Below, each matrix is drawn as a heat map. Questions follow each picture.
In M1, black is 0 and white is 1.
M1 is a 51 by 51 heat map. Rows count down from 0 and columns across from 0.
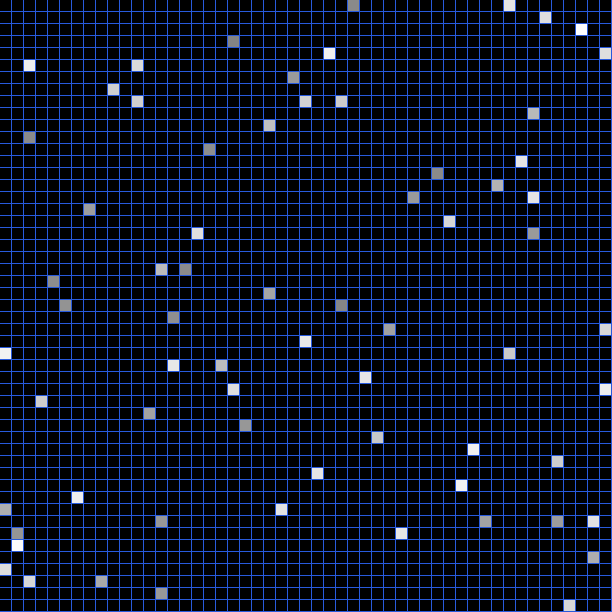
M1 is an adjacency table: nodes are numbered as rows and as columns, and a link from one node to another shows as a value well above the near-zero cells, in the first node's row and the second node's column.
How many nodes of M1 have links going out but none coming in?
2
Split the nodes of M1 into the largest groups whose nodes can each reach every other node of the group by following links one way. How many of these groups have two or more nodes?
7
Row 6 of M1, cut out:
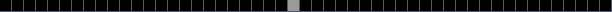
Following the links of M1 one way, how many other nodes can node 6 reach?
10
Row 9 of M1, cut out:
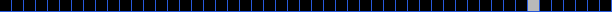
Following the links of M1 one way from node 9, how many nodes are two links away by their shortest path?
2
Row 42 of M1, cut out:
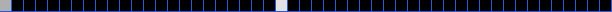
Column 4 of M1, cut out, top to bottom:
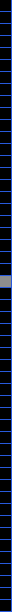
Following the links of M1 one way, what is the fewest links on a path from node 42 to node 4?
2
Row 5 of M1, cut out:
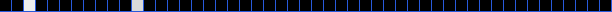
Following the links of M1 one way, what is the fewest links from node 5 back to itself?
5
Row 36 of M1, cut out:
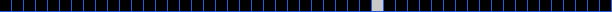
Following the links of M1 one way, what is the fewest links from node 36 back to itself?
4
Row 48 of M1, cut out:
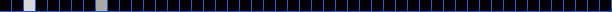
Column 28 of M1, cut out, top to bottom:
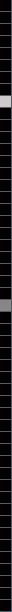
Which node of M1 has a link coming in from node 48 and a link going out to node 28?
node 8
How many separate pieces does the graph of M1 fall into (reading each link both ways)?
6
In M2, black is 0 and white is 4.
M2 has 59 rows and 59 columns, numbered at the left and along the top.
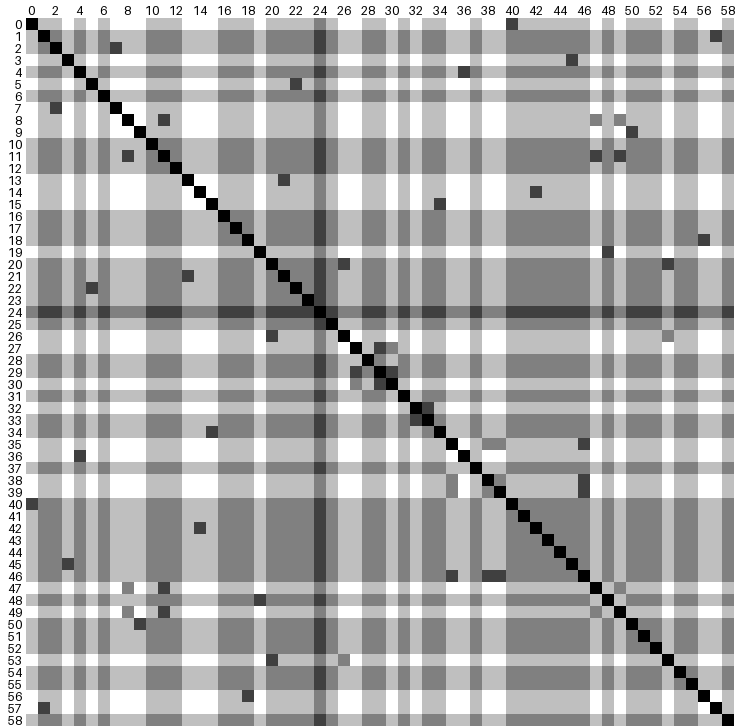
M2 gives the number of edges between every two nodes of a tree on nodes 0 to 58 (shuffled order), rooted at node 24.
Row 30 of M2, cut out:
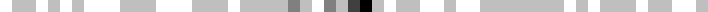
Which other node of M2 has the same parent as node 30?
27
